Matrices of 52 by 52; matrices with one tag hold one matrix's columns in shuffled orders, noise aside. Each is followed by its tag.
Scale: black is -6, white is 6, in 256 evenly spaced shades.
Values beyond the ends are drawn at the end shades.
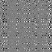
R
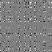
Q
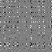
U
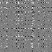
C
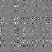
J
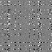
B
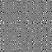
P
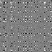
Q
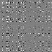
Q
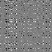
R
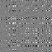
J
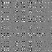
Q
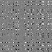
B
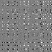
B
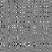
U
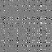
J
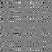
Q
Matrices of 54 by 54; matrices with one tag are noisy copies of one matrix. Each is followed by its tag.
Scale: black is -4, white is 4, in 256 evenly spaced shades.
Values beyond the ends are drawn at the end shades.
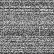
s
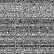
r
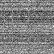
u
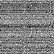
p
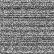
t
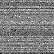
s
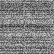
p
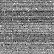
u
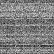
r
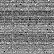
u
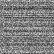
t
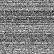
u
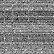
u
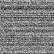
t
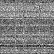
r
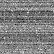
u
